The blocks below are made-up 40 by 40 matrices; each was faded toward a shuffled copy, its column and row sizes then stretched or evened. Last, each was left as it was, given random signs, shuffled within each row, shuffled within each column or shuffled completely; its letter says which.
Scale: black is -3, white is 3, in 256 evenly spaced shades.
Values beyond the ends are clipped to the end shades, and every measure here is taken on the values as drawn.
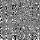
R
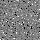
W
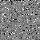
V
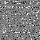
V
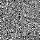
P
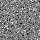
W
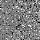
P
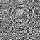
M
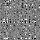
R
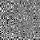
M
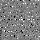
V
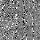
P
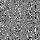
P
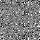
R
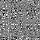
R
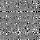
R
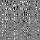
M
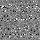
V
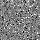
W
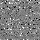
V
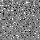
V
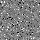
W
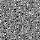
P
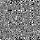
R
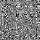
R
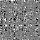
R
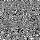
V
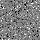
W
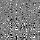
R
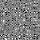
M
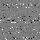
V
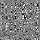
R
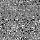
V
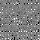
M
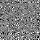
R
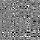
M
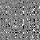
M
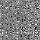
R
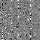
P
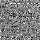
V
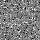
W
